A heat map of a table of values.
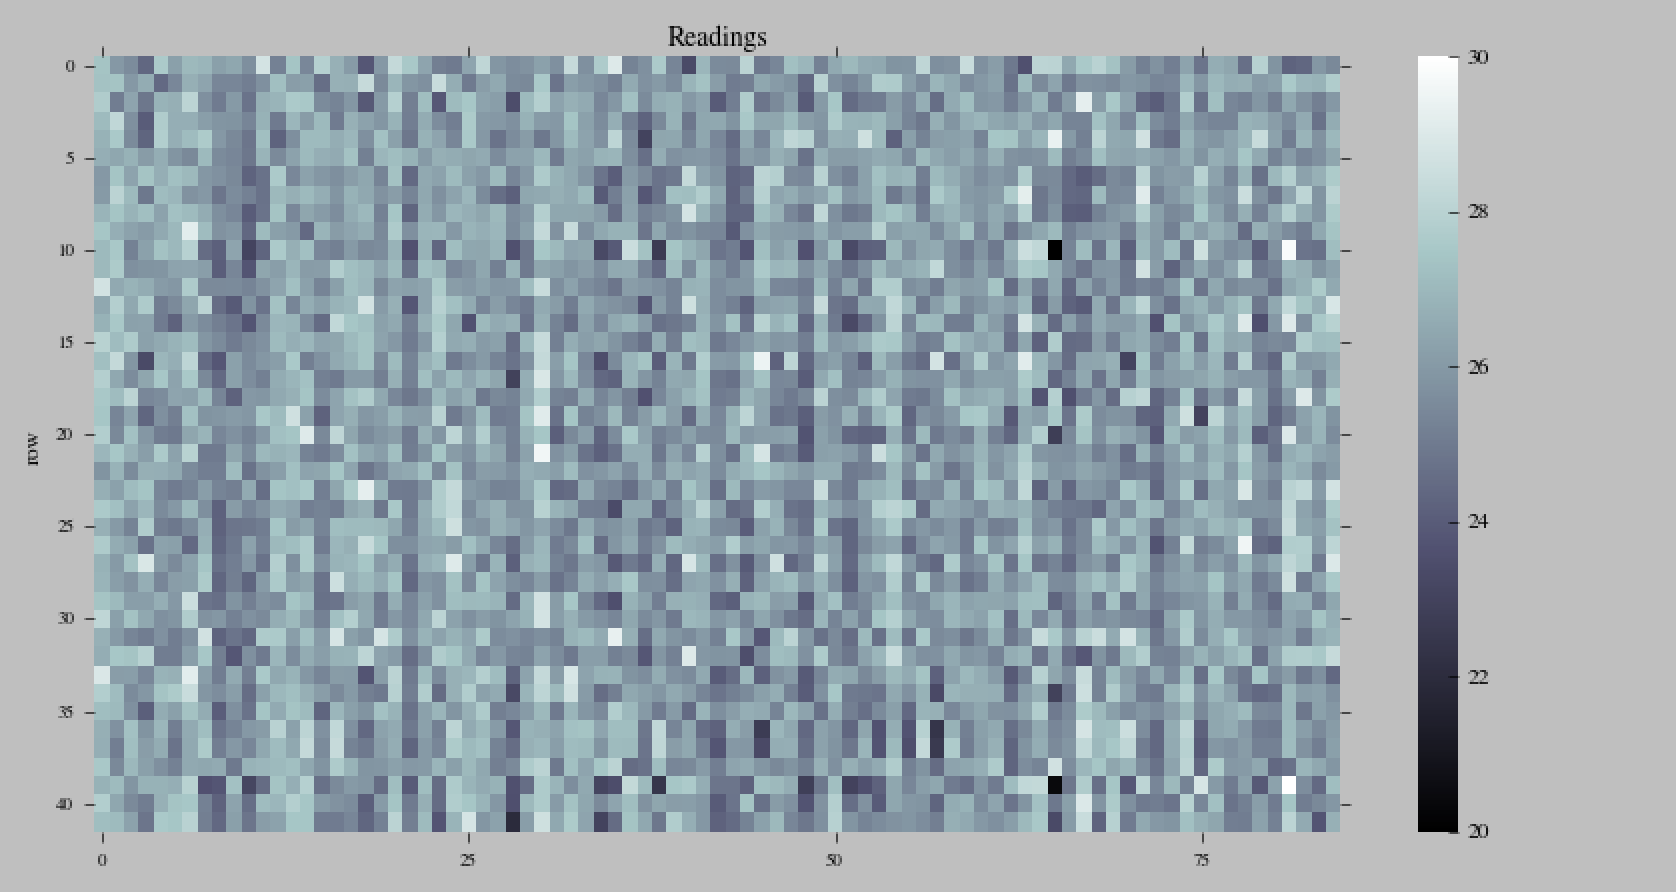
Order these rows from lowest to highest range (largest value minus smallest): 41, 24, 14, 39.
24, 14, 41, 39
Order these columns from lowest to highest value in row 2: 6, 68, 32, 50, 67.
68, 32, 50, 6, 67
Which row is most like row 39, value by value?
10
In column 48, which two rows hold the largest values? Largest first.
4, 0
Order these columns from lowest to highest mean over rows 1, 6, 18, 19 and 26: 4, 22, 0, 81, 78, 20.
4, 22, 20, 81, 0, 78
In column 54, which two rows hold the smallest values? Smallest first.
4, 7
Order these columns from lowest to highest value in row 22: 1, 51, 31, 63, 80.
51, 80, 31, 1, 63
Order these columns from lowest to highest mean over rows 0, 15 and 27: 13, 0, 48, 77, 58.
48, 77, 13, 58, 0
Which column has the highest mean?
30
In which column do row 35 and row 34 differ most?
57
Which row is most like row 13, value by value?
32
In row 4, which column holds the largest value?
65
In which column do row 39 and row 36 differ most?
38
